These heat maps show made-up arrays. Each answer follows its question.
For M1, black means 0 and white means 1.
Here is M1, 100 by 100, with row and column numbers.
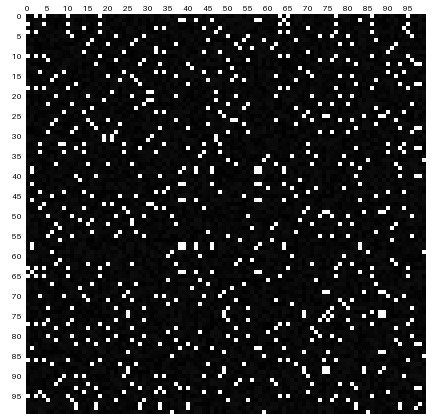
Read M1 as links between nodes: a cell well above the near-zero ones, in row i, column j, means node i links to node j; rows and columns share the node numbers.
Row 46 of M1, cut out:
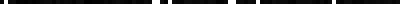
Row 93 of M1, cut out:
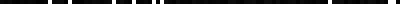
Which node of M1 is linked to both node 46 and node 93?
node 38
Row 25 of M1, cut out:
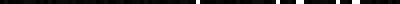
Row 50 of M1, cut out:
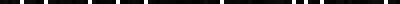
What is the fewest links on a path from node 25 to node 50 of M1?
3
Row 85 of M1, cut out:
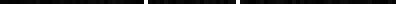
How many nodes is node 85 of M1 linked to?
3
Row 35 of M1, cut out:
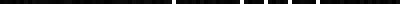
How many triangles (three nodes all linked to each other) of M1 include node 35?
8
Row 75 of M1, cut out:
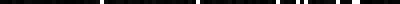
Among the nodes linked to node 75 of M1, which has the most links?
node 76
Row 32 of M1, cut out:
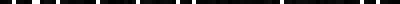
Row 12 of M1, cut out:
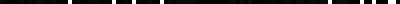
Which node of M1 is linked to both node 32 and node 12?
node 90
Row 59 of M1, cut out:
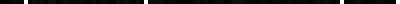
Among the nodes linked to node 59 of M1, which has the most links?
node 6
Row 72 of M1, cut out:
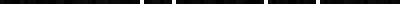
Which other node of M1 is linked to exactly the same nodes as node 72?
node 60
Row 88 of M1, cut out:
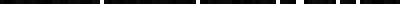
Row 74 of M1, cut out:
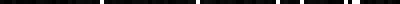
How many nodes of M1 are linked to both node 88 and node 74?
5
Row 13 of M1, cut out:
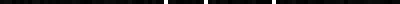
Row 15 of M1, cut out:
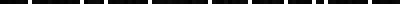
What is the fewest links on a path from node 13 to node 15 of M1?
3
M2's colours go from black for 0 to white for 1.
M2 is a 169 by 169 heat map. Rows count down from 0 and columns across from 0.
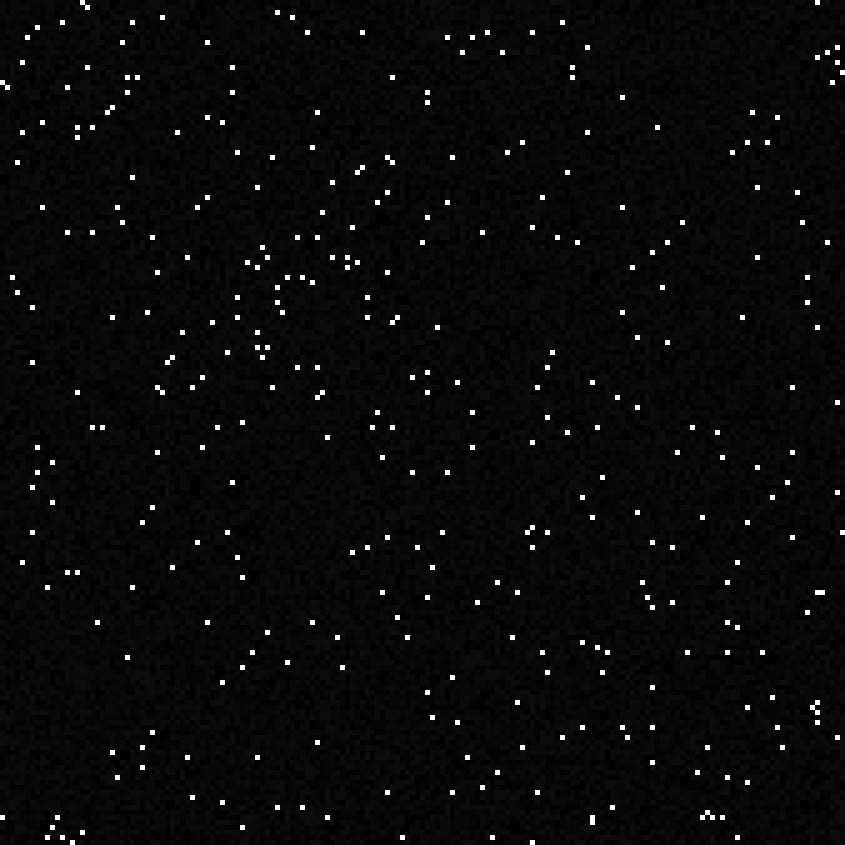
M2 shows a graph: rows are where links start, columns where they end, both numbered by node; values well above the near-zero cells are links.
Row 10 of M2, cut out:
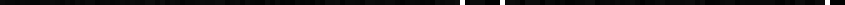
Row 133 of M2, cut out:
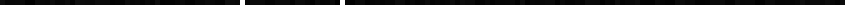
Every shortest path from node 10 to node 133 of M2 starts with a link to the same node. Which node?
node 165
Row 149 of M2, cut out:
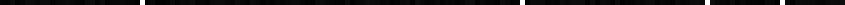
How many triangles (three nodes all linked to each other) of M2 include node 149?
1
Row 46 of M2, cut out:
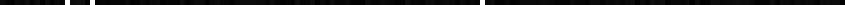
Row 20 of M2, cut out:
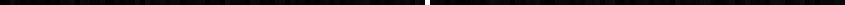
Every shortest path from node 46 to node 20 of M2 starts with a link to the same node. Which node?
node 18
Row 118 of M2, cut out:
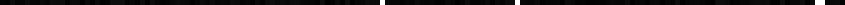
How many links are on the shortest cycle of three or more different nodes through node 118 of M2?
4
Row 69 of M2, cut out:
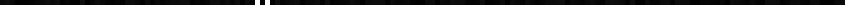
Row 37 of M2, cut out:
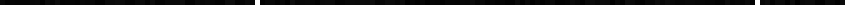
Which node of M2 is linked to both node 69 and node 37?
node 51
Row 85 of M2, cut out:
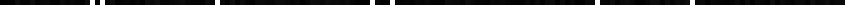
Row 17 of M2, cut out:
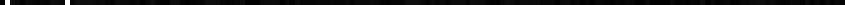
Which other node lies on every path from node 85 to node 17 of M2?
node 13
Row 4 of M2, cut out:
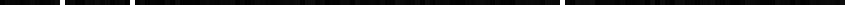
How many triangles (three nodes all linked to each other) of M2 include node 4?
0
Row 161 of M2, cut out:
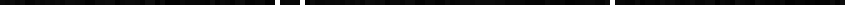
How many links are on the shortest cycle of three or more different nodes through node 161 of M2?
3
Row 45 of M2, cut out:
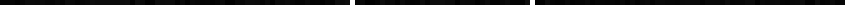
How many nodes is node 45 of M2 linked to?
2
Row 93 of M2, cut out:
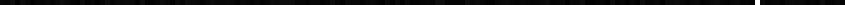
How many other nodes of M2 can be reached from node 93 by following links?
8
